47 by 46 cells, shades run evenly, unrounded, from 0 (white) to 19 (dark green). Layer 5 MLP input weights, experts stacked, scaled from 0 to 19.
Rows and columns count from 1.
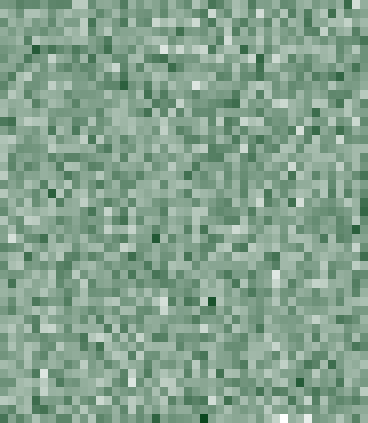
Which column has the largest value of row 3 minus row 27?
39
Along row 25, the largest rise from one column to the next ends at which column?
46
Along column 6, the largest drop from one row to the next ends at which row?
42
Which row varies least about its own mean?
33
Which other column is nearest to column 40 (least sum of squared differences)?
23
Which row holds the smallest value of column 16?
28
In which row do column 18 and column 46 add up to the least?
11
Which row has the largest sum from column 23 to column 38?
16
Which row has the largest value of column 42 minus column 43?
2
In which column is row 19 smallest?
37
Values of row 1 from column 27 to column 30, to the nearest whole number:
14 13 10 7
